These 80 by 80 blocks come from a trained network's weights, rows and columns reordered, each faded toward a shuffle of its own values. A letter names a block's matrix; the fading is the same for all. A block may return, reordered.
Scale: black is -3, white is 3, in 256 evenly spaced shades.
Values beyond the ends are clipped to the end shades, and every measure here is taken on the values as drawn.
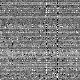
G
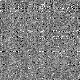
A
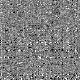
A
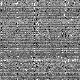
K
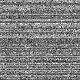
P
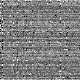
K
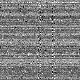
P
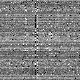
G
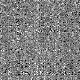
A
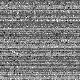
P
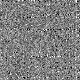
A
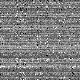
K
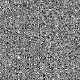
A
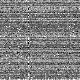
P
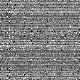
K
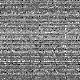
P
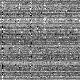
P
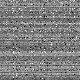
G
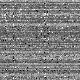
K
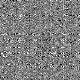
A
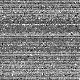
P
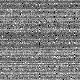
K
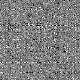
A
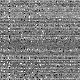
G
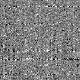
A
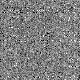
A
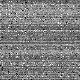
K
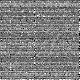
P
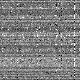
K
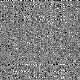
A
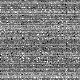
K
